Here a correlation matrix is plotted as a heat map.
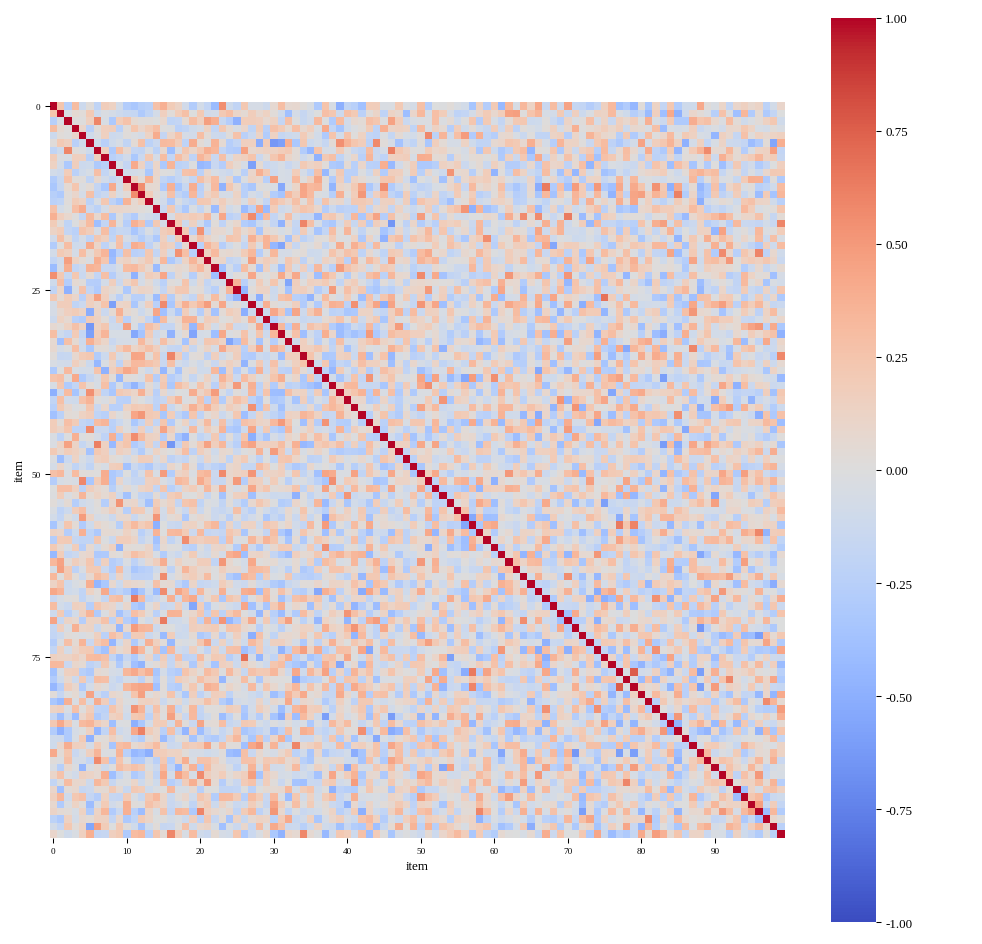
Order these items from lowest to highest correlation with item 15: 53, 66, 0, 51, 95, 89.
53, 51, 95, 89, 0, 66
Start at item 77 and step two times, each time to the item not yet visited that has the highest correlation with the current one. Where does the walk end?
57
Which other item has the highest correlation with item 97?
81
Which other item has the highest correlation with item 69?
40
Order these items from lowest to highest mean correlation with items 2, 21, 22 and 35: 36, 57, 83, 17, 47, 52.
17, 83, 47, 36, 52, 57
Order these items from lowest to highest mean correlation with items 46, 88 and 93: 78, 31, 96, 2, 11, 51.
11, 51, 78, 96, 31, 2
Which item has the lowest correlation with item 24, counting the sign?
32
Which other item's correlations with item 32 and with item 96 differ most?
58
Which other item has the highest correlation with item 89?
6
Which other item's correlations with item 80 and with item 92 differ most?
78
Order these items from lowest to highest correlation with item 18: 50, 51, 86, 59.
86, 50, 51, 59
